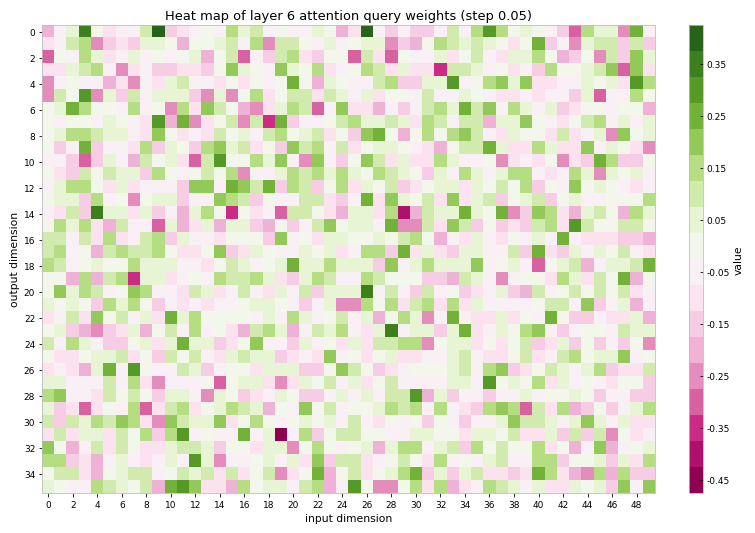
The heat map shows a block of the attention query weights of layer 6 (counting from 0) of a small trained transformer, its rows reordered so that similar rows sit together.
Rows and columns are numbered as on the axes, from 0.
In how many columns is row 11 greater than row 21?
25
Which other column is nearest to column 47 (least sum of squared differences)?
6
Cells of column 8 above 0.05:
9
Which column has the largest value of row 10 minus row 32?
14
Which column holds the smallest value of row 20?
39
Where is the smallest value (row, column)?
31, 19
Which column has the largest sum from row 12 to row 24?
28
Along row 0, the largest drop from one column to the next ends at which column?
10
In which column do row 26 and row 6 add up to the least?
22
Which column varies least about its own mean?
35
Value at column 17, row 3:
0
